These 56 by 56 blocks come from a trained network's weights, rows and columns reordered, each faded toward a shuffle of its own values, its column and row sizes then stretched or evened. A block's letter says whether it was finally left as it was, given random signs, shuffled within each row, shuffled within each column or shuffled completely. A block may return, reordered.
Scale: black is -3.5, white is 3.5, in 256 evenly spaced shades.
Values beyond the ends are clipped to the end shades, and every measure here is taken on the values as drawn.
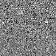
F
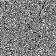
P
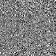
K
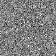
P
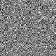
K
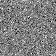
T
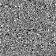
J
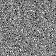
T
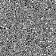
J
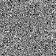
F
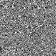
J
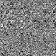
K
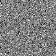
P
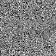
F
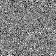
J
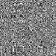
K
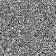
P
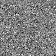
J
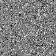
P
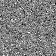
T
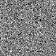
F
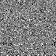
J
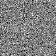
P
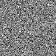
P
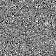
J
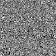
F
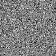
J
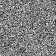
T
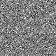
T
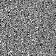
P
